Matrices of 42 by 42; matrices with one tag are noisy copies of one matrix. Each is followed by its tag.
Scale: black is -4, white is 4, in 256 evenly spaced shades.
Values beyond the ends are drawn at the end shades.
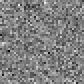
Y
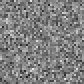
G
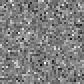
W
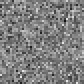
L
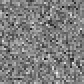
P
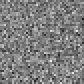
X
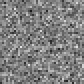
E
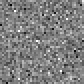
G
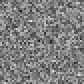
E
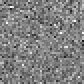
G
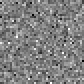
Y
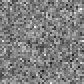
P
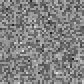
P
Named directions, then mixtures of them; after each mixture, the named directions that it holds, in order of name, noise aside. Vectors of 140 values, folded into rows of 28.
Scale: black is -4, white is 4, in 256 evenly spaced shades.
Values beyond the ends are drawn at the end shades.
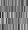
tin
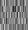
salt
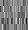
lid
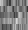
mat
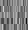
lid.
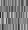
tin.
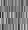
tin.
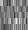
lid, mat.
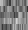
mat.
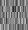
salt.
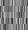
lid, tin.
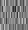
salt.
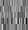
lid.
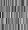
salt, tin.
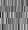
tin.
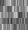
lid, mat.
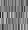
tin.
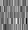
lid, mat.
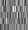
salt.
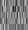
salt.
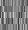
lid, tin.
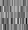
lid.
